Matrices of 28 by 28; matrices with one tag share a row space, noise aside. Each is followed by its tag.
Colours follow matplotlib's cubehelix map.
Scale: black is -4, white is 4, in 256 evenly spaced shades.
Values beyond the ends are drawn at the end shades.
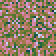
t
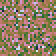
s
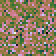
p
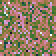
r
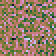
p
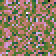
t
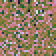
s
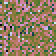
r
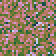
t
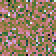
t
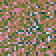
t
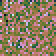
r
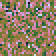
t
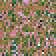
p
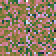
t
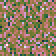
r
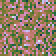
p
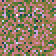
s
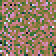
r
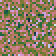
t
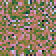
p
